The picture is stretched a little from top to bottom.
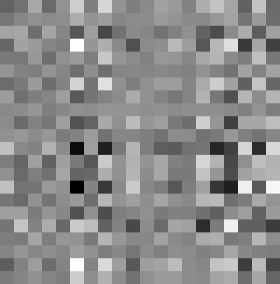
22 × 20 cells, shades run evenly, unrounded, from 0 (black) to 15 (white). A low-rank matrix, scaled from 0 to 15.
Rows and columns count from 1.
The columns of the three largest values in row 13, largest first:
15, 8, 19
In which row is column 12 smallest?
12
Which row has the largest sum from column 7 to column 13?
21
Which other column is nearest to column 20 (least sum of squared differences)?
18
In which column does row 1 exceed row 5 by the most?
6
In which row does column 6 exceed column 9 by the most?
4
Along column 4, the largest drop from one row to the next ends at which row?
13
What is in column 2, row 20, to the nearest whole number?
9
